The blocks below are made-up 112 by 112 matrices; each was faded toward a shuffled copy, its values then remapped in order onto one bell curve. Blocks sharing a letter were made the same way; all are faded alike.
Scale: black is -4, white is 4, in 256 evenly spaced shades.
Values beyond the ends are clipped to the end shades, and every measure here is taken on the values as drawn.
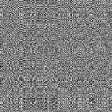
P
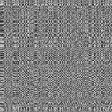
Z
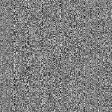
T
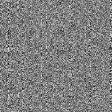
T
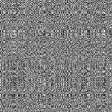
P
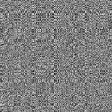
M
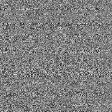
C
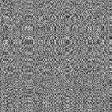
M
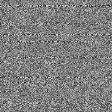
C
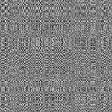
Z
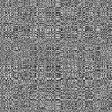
P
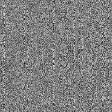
T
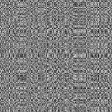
Z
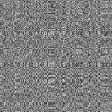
M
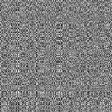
P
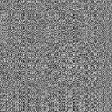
P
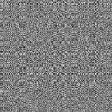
M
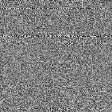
C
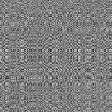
Z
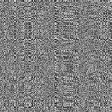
P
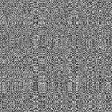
M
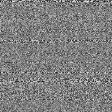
C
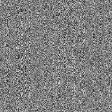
T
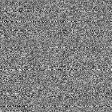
C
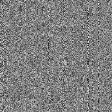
T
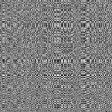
Z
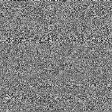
C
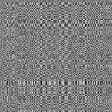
Z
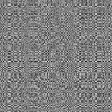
Z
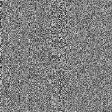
T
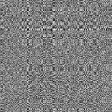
P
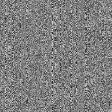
T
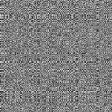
M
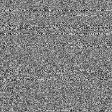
C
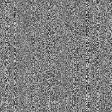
T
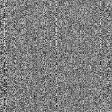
T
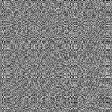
P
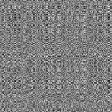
P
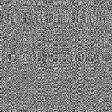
P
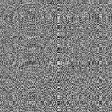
P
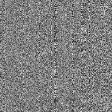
T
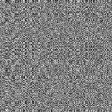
M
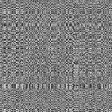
Z
